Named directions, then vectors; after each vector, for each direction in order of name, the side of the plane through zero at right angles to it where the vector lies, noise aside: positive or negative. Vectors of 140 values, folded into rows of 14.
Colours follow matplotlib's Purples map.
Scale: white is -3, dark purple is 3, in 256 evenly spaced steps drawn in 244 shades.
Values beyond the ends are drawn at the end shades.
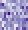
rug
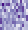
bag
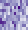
positive, negative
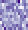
negative, negative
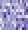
negative, positive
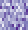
negative, positive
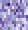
positive, negative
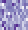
negative, negative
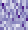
positive, positive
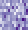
negative, positive
